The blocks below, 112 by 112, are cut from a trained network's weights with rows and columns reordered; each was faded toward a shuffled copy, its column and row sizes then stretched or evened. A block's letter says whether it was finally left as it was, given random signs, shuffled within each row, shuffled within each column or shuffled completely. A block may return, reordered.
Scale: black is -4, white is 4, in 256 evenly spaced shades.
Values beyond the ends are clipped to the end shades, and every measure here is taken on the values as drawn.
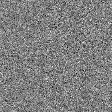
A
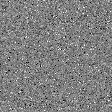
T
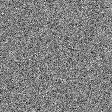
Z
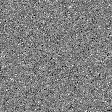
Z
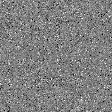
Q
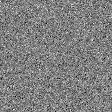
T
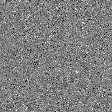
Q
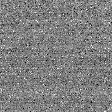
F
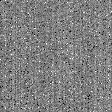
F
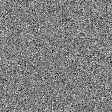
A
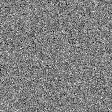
T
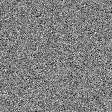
Z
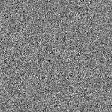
F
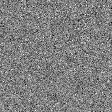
T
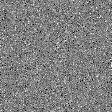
A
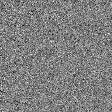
Q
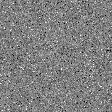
Z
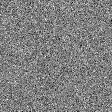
T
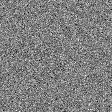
Z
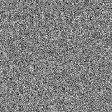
F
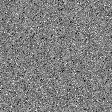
Z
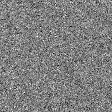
T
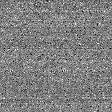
T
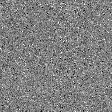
Q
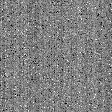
A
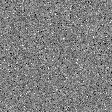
Z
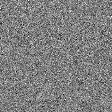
Q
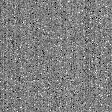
A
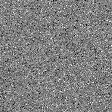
Z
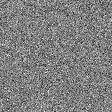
Z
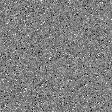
Q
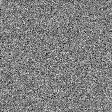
T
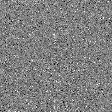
Q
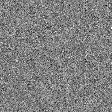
Q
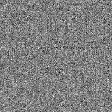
F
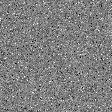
T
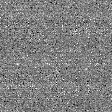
F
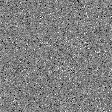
Q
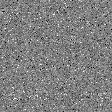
T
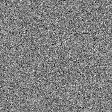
T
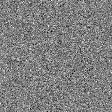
Q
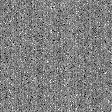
A
